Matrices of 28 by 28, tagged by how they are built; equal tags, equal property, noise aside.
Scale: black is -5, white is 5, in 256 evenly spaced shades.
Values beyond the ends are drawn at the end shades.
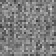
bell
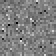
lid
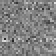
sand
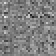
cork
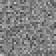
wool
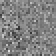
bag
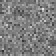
wool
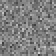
wool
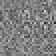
cork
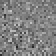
bag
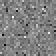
lid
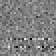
sand
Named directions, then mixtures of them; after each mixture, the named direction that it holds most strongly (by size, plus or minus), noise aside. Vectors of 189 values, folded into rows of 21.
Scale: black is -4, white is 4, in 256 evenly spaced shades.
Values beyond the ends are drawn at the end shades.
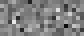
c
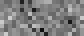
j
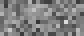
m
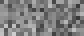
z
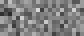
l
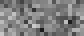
j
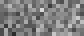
z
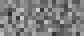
l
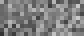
z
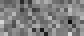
j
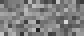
m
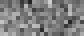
j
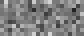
m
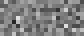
c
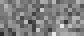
z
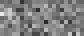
l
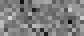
j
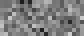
j
